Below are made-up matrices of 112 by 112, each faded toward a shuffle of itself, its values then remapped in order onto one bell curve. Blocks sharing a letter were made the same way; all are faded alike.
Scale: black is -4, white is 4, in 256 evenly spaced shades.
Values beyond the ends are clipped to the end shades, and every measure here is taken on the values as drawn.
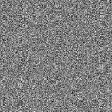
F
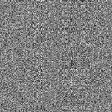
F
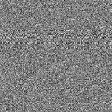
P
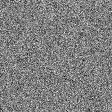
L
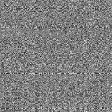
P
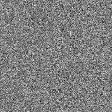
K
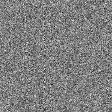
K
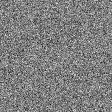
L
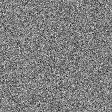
L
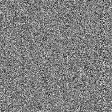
K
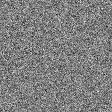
L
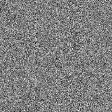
K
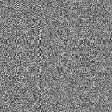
F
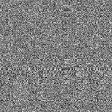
P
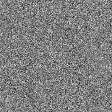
K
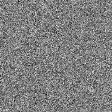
K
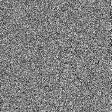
K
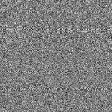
P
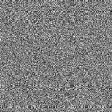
P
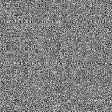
P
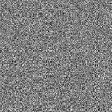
F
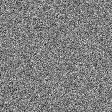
L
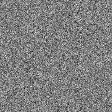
K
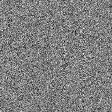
K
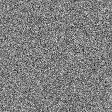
L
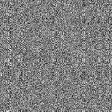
F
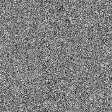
K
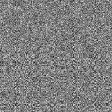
F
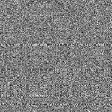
P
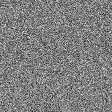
L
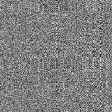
F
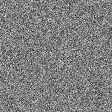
L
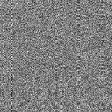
F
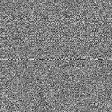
P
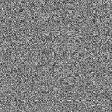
P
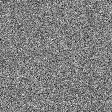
L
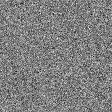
L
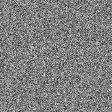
K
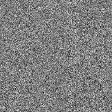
K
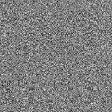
P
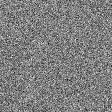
L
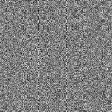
F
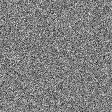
L
